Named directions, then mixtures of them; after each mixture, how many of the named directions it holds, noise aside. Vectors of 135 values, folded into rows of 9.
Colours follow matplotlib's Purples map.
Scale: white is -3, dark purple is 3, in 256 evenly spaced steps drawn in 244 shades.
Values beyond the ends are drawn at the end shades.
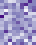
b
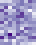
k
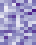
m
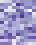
two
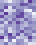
two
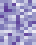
one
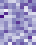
one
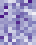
three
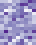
three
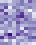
one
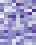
two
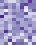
one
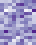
three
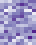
three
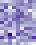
one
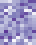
three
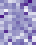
one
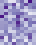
three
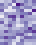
two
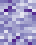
three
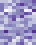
three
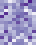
two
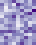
one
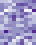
three
